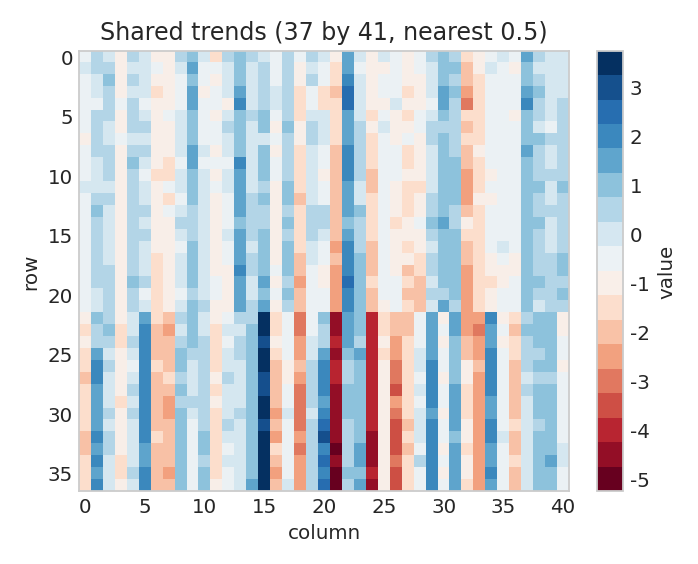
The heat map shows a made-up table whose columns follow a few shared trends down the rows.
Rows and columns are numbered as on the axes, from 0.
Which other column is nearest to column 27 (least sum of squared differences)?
6
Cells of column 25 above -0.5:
2
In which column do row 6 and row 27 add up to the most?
15
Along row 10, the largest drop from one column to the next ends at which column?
32
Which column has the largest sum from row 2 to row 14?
22
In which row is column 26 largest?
4
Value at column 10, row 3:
-1
